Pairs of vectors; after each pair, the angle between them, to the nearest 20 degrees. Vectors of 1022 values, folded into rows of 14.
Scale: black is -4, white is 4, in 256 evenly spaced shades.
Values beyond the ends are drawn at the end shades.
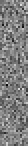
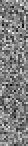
40 degrees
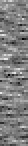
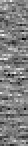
20 degrees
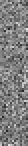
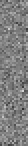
140 degrees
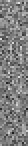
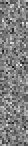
80 degrees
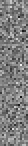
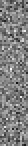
140 degrees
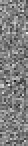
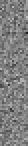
140 degrees
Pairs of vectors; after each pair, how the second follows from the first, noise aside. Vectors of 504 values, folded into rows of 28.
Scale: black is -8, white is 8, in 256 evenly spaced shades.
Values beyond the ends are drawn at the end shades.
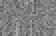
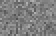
sign-scrambled.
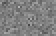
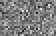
reversed, negated, scaled up.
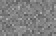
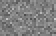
copied.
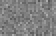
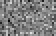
reversed, negated, scaled up.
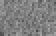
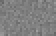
negated, shrunk.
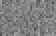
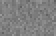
reversed, shrunk.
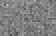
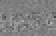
wrapped around, partly zeroed.
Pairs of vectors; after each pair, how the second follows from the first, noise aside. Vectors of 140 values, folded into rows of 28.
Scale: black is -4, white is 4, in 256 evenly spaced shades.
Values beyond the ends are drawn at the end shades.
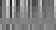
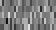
shuffled.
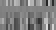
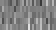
negated, partly zeroed.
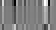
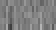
reversed, negated, shrunk.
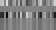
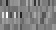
negated, partly zeroed.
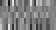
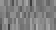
negated, shrunk.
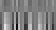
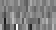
negated, partly zeroed.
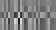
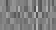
reversed, negated, shrunk.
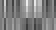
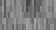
negated, shrunk.
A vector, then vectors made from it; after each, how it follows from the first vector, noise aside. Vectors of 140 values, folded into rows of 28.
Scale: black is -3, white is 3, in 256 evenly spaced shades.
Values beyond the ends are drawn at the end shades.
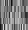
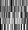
copied.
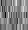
wrapped around, partly zeroed.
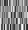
sign-scrambled.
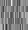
negated, shrunk.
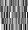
sign-scrambled.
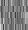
negated, shrunk.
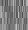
reversed, negated, shrunk.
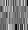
reversed, partly zeroed.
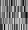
copied.
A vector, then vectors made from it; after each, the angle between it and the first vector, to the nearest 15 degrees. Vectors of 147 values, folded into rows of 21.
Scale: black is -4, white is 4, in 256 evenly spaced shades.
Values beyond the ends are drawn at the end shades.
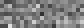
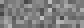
60 degrees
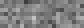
60 degrees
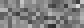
90 degrees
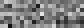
165 degrees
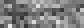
45 degrees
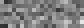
45 degrees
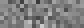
105 degrees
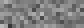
150 degrees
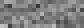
150 degrees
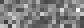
120 degrees
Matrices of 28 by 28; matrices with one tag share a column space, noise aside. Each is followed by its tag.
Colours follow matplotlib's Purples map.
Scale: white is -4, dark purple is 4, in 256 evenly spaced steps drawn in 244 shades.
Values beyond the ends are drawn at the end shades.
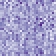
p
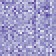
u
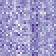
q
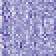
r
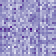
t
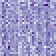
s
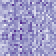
p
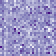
t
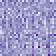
r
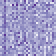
s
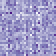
q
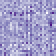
q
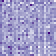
s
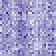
q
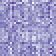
s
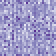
p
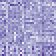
s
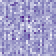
p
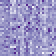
t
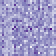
t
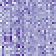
s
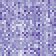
q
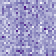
u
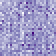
q
